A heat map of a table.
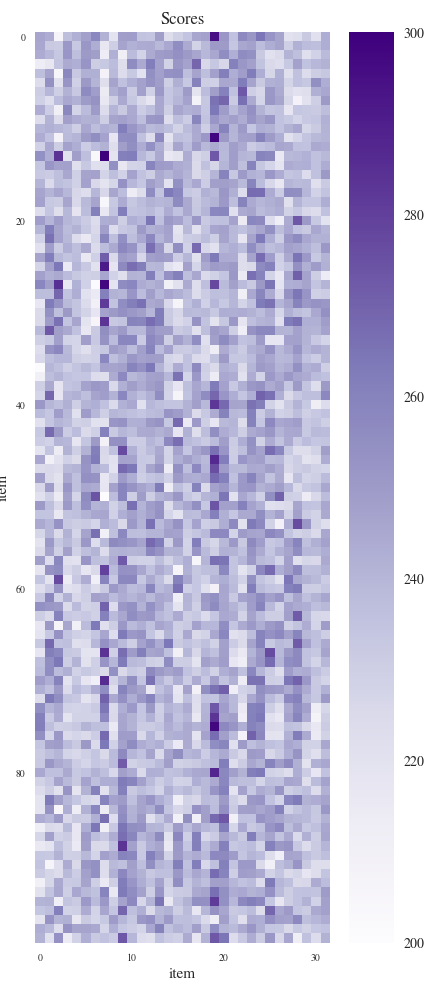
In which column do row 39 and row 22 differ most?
19
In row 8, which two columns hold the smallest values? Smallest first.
2, 27
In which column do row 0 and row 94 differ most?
26
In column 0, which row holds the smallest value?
36
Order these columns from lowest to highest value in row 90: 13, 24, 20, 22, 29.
24, 29, 13, 22, 20
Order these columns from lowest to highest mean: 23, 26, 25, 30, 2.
30, 26, 2, 25, 23
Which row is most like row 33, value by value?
89
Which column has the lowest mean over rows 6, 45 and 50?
7
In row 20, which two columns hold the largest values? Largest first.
28, 12
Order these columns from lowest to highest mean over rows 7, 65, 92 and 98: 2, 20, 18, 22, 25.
18, 22, 2, 25, 20
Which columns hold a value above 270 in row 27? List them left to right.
2, 7, 19
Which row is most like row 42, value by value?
37
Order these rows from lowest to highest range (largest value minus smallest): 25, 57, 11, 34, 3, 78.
78, 34, 3, 57, 25, 11
